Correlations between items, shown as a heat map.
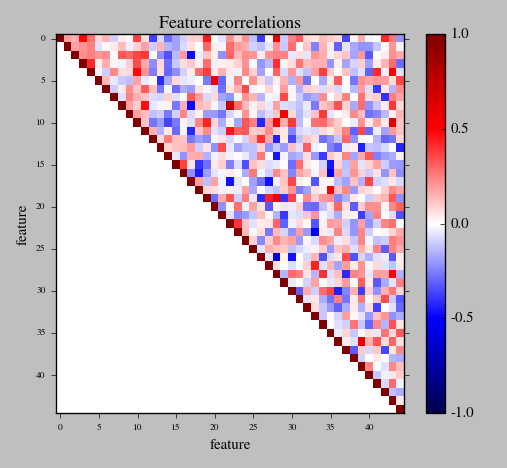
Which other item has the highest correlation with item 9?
29
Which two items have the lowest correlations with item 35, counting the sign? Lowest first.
16, 15
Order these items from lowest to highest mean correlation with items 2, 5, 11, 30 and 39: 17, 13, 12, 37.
13, 17, 12, 37
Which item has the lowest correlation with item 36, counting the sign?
30
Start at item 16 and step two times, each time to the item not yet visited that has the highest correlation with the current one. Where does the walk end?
31
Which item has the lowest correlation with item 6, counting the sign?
41
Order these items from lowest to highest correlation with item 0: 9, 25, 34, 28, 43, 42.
25, 9, 34, 43, 42, 28
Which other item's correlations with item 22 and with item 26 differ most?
28
